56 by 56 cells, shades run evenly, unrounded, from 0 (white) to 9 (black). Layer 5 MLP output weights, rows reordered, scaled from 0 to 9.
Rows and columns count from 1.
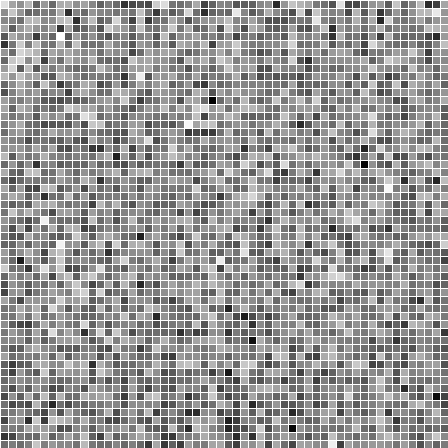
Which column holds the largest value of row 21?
46
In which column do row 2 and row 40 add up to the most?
20
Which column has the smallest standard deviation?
41
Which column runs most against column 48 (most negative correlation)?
40
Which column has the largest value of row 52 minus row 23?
49
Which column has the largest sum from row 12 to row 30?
51
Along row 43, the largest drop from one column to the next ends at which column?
33
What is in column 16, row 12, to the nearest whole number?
3
